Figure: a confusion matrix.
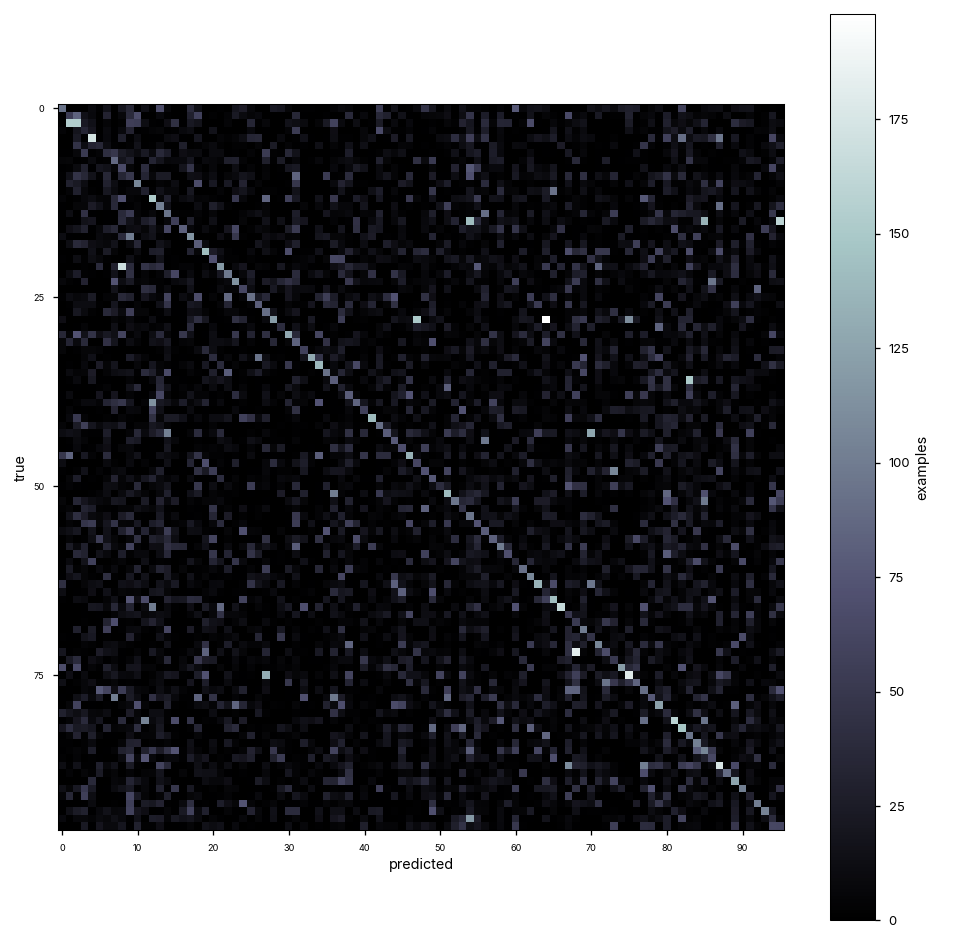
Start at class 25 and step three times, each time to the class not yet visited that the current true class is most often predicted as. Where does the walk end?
95
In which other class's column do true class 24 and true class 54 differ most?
92
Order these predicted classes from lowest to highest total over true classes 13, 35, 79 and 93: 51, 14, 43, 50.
43, 50, 51, 14
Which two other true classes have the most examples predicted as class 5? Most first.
77, 57
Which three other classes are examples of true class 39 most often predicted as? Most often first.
12, 34, 57
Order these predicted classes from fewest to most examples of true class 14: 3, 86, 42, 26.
86, 26, 42, 3
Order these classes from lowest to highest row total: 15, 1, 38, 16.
38, 1, 16, 15
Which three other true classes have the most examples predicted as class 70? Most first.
43, 63, 20
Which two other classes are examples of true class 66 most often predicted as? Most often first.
12, 21
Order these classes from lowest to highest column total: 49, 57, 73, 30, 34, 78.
57, 34, 30, 73, 78, 49
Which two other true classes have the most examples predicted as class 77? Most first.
87, 81
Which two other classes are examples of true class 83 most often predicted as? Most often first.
64, 87
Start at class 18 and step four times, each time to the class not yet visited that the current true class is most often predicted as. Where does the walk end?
7
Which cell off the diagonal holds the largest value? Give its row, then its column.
28, 64
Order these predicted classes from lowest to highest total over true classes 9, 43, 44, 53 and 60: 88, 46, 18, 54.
88, 18, 54, 46
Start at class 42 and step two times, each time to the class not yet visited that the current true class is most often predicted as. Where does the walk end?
31
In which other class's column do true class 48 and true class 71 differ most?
73
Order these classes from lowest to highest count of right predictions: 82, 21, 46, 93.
93, 21, 46, 82
